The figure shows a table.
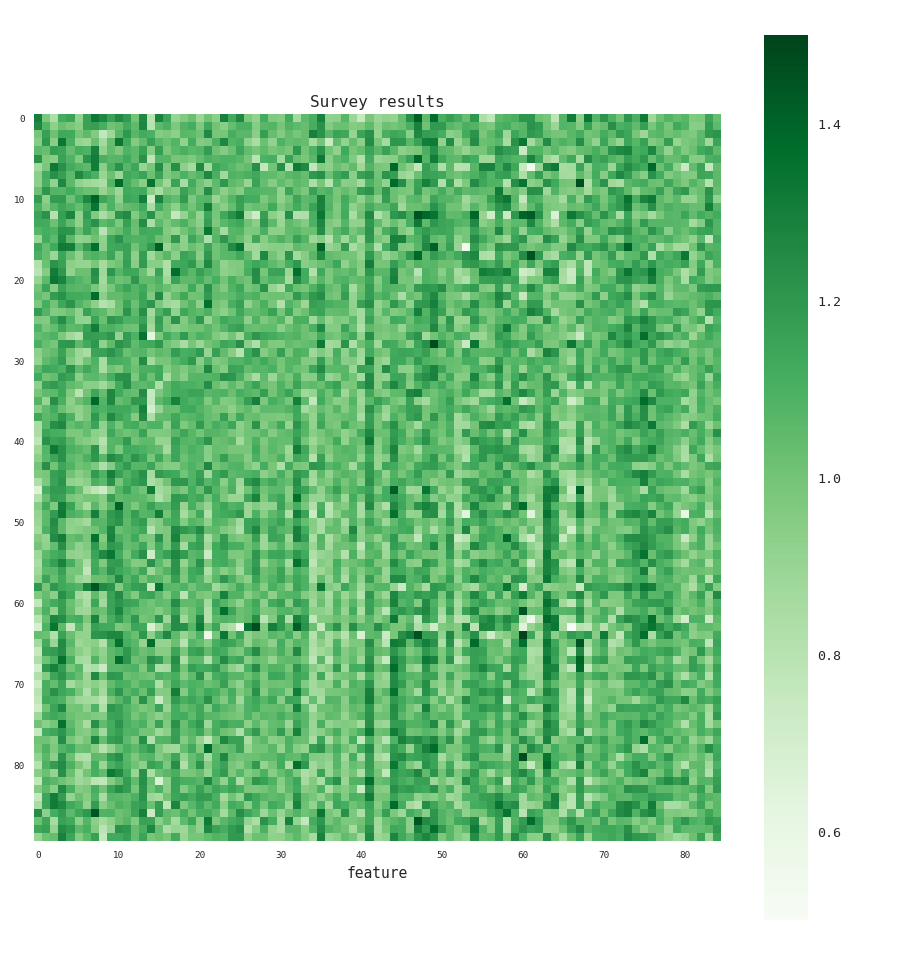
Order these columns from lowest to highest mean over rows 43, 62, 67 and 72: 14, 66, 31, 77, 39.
66, 39, 31, 77, 14
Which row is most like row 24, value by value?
1
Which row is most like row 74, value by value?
39
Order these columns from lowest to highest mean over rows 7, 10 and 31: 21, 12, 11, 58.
12, 11, 58, 21
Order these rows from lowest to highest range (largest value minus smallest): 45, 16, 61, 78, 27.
45, 78, 61, 27, 16
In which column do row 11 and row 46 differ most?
7
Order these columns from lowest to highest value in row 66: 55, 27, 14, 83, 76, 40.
40, 83, 14, 76, 55, 27
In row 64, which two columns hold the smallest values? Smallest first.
21, 40
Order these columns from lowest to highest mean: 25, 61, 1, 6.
6, 61, 25, 1
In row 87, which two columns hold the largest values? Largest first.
47, 61
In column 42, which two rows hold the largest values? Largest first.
63, 35
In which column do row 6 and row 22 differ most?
61
